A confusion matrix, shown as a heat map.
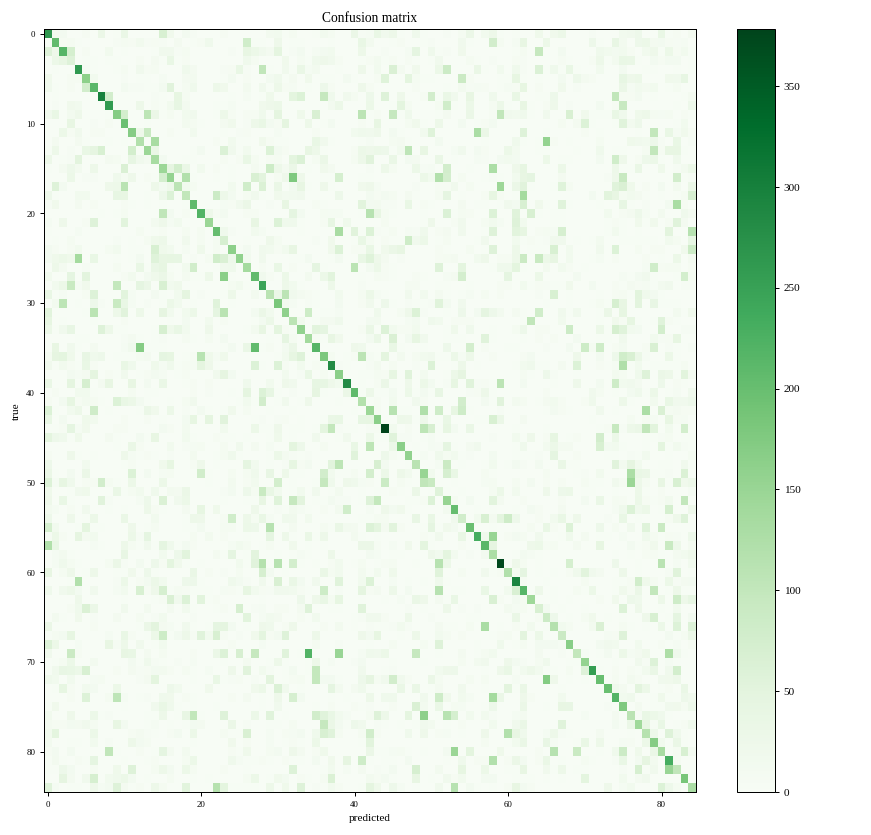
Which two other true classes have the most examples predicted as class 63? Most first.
32, 20
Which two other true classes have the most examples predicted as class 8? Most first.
80, 7
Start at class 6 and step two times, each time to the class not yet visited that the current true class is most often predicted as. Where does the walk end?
54
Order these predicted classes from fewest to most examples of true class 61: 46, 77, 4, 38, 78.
46, 78, 38, 77, 4
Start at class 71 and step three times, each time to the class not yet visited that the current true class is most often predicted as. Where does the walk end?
23
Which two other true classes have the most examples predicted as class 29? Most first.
55, 15
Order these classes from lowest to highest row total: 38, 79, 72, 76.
79, 38, 72, 76
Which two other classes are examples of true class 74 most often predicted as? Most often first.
58, 9
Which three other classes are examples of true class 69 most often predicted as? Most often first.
34, 38, 81
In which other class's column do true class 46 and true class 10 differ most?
42
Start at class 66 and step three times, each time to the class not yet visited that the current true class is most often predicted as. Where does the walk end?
15
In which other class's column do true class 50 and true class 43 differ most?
76
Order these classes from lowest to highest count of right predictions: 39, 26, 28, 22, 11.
26, 11, 22, 28, 39
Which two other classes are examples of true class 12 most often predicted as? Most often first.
65, 14
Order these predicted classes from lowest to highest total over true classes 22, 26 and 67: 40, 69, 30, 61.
69, 30, 61, 40
